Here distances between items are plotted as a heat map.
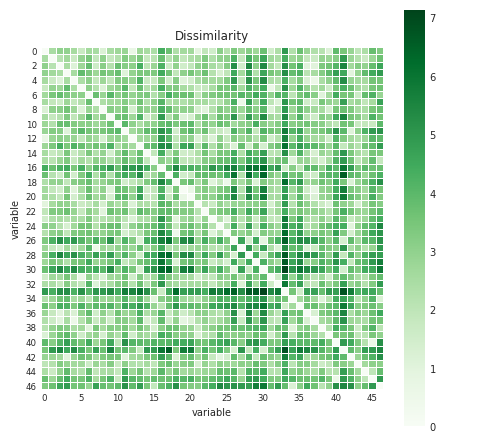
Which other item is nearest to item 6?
38
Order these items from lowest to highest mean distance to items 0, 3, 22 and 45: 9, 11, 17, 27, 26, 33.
27, 11, 9, 17, 26, 33
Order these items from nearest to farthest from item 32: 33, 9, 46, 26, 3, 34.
9, 3, 34, 26, 46, 33
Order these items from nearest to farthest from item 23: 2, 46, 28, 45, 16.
2, 28, 45, 46, 16
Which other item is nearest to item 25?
18
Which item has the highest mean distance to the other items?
33
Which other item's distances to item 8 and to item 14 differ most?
22
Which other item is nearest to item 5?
31
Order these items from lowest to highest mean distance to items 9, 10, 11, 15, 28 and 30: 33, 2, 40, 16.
2, 40, 16, 33
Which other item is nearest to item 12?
0
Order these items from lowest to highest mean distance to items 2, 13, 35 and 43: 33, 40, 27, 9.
27, 9, 40, 33
